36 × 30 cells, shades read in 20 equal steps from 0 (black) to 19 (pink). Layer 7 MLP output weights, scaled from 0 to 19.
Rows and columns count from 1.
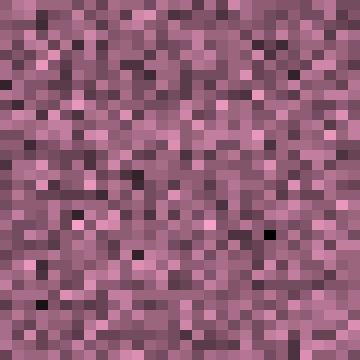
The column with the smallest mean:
6
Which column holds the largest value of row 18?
8
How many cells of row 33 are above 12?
11
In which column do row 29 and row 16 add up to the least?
16
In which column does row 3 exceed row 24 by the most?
23
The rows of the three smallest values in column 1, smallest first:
9, 17, 31
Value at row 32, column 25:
12
